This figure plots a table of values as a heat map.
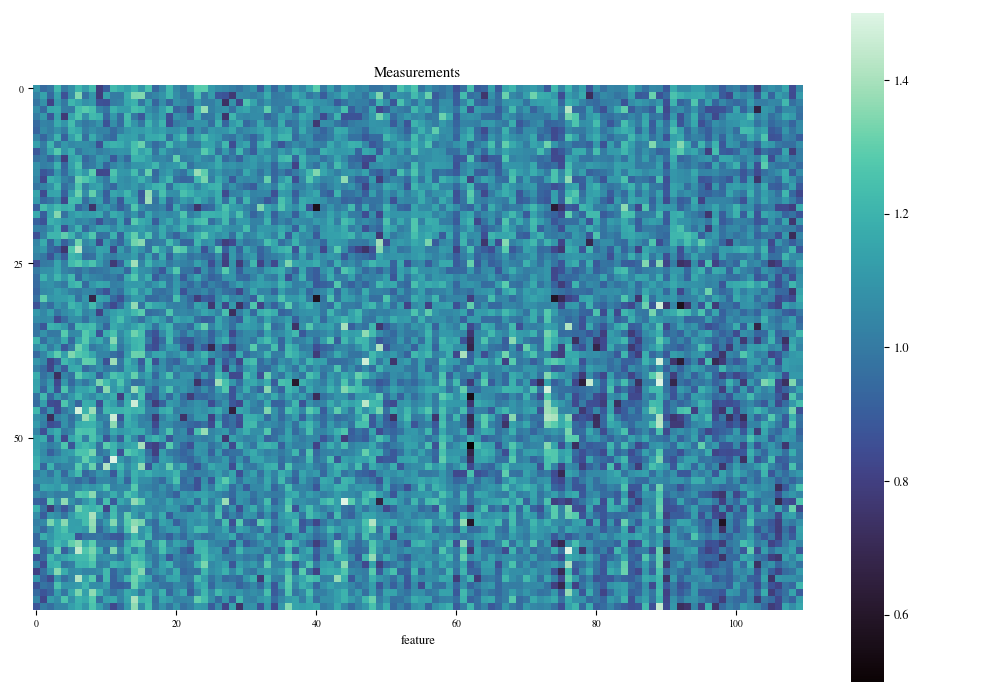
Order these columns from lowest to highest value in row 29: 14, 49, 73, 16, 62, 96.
62, 49, 73, 16, 14, 96
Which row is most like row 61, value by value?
58
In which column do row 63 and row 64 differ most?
8
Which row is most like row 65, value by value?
38
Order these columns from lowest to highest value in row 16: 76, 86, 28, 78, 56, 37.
37, 78, 56, 86, 28, 76
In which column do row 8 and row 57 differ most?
92
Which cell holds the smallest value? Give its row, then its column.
51, 62
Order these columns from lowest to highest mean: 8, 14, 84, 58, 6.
84, 58, 8, 6, 14
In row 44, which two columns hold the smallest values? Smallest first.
62, 40
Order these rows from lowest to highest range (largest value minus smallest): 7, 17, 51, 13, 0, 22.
7, 0, 13, 22, 17, 51
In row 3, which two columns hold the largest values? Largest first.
76, 24
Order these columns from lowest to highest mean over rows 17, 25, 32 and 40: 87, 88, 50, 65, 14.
88, 65, 50, 87, 14
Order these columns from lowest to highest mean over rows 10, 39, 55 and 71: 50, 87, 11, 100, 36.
11, 100, 50, 87, 36
